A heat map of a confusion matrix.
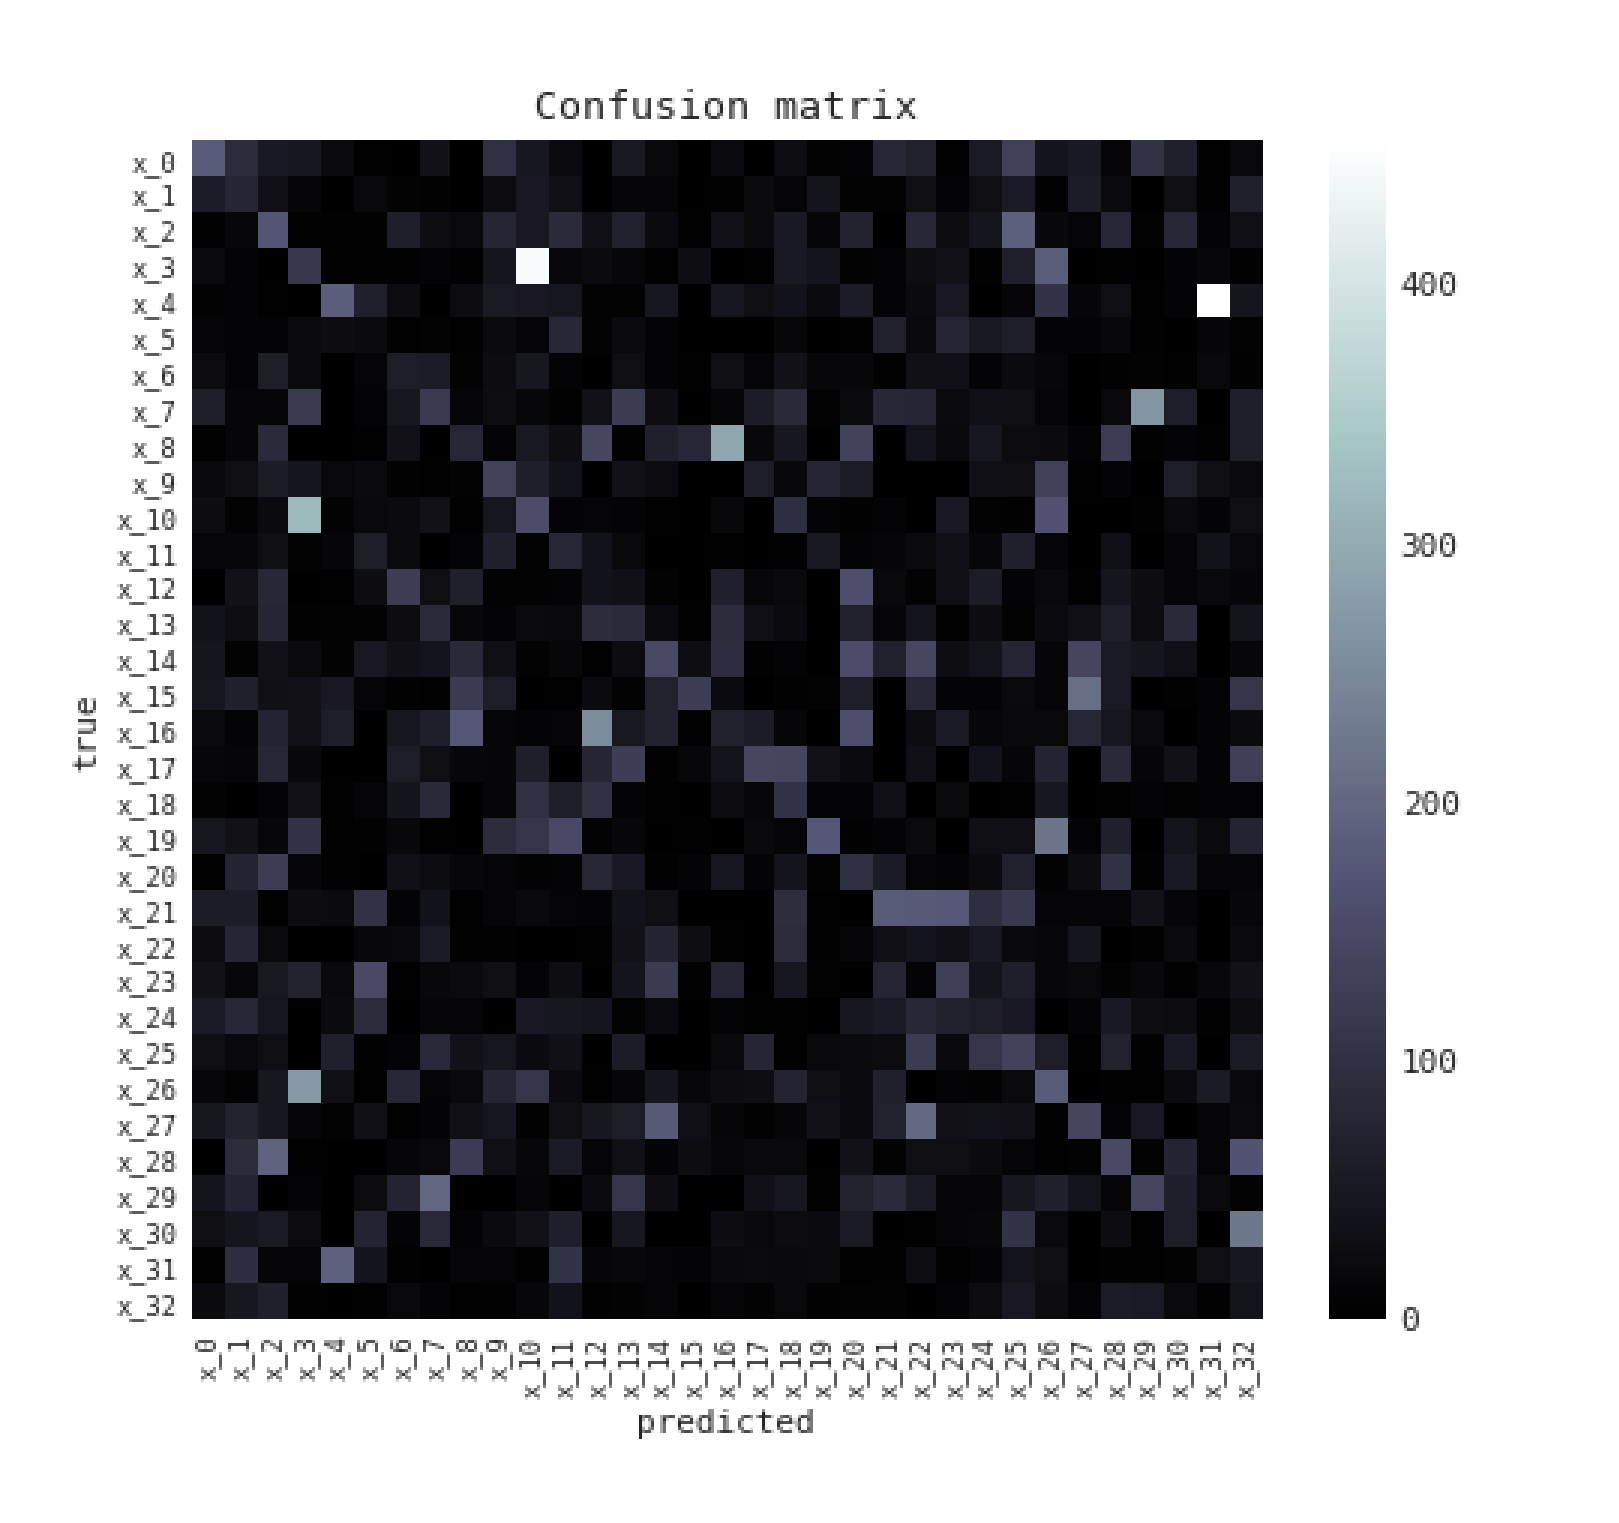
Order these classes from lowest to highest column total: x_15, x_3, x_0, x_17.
x_15, x_17, x_0, x_3
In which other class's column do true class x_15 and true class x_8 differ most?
x_16
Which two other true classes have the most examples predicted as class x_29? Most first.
x_7, x_0
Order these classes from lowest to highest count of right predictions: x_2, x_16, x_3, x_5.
x_5, x_16, x_3, x_2
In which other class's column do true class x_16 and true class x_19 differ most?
x_12
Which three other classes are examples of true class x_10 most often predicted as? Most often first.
x_3, x_26, x_18
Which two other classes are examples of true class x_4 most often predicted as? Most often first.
x_31, x_26
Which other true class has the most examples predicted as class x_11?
x_19
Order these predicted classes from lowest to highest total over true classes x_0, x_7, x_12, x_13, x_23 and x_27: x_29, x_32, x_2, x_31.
x_31, x_32, x_2, x_29
